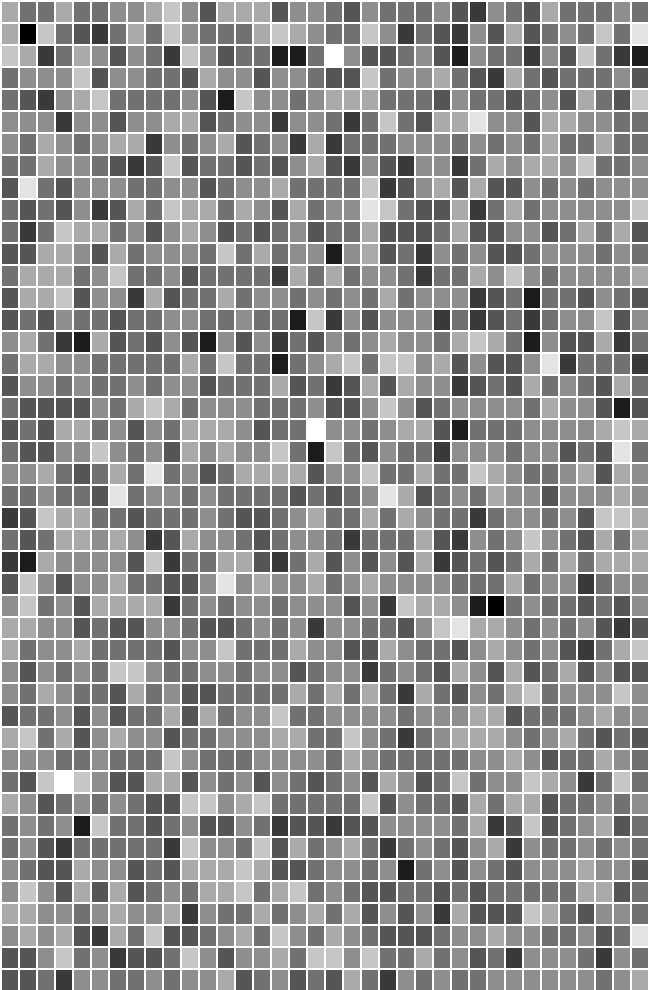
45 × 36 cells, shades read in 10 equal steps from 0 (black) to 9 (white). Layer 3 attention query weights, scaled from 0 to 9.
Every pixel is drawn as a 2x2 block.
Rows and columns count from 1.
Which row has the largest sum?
22
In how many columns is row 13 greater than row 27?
14
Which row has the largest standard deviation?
3
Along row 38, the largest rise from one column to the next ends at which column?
6
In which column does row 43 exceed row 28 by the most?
28
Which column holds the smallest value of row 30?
33
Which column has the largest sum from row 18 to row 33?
35
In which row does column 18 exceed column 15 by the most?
20
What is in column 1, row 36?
4
